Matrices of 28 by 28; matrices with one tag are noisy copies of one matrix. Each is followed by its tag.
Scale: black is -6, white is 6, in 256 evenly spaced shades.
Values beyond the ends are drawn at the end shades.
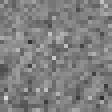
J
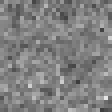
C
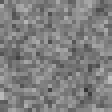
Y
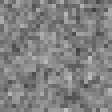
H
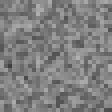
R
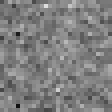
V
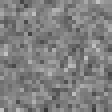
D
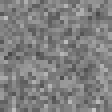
Y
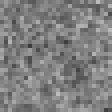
C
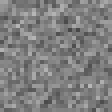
D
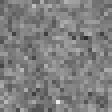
V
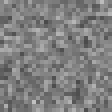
J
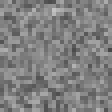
D
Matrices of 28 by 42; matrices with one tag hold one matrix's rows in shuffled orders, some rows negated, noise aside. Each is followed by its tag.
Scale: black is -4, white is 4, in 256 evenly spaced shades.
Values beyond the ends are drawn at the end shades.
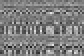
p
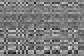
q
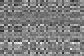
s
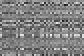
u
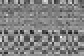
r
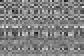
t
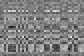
q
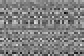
t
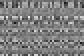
t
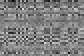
q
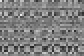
r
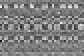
r
